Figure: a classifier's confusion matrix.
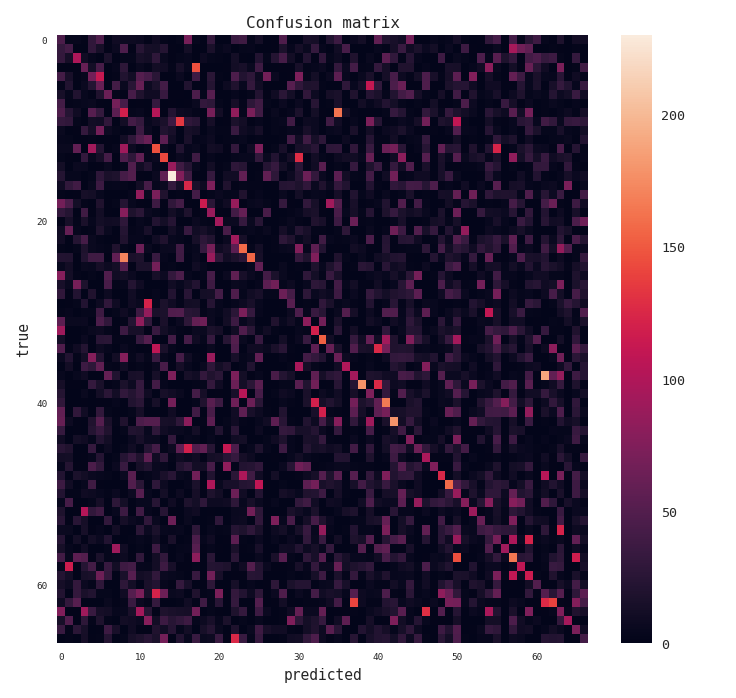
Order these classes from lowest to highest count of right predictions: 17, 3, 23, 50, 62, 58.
17, 3, 50, 58, 62, 23
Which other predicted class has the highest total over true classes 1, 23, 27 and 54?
63
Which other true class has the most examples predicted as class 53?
27
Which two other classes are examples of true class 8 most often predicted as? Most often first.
35, 12
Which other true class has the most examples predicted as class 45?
51
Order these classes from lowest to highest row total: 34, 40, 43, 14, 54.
43, 14, 54, 34, 40
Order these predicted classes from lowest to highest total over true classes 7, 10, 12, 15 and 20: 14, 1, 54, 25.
1, 54, 25, 14
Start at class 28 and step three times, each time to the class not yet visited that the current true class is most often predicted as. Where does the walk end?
57
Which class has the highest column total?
50
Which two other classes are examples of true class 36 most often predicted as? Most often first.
30, 46
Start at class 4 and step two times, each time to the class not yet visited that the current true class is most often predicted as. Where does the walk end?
39
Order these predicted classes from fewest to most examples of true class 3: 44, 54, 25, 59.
44, 25, 59, 54
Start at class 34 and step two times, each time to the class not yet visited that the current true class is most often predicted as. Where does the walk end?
41
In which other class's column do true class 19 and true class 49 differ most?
25
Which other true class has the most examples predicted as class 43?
13
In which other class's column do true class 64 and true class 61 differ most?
12
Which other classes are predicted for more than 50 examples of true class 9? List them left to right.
15, 39, 46, 50
